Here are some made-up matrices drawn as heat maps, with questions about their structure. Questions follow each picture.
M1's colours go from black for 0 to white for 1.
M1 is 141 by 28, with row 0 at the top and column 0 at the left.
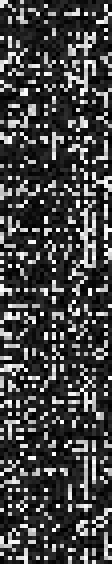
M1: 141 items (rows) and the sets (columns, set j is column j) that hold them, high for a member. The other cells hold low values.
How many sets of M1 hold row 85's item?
1
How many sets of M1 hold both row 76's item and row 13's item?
7
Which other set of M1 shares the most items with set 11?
2
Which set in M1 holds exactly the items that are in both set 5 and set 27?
9
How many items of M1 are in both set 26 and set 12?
5
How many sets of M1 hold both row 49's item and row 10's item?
0
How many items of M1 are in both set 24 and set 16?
0
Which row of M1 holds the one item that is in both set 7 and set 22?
48
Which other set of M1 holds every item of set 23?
21
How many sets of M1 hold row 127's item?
7
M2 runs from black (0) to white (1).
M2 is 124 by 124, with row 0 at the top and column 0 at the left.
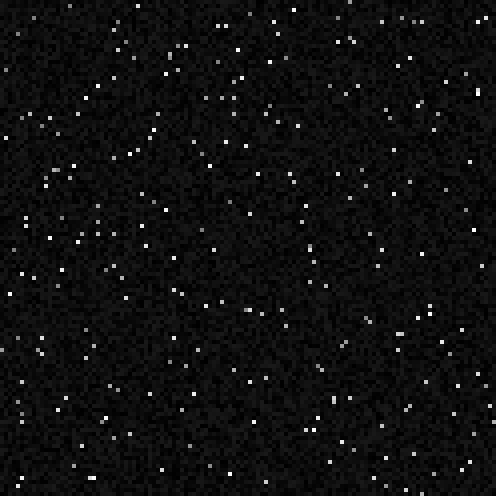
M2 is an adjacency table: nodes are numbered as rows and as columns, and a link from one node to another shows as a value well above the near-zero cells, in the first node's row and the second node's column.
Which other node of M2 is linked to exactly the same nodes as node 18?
node 52
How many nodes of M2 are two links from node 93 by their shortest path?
3
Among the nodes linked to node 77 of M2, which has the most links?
node 62
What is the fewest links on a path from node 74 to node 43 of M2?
4
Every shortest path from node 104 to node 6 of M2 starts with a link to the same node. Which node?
node 26
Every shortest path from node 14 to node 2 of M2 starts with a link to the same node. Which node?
node 102
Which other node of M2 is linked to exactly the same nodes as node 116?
node 41
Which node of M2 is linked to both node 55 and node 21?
node 24
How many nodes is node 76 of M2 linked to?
2
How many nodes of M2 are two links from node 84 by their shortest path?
7
